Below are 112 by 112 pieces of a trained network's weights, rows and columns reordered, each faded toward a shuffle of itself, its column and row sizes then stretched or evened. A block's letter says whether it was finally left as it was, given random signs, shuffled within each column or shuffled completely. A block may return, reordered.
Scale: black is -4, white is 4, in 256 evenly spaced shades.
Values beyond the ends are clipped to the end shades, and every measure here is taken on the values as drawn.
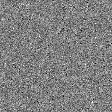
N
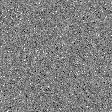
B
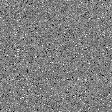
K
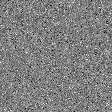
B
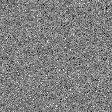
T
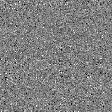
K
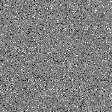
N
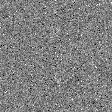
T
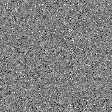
K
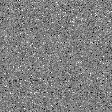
K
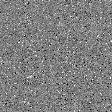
N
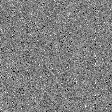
T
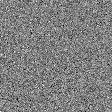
B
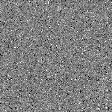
N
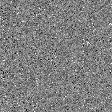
T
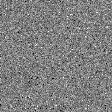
K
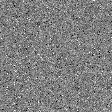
T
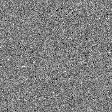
N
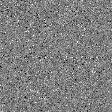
N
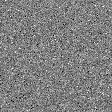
B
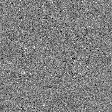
N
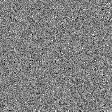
N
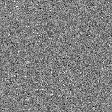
K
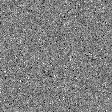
T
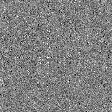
K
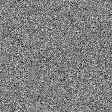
T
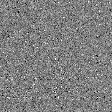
N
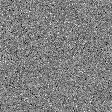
B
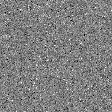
T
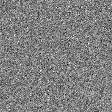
T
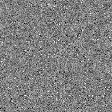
K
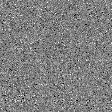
N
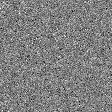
B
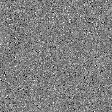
N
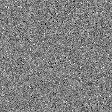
N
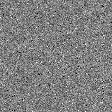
T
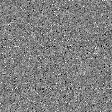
N
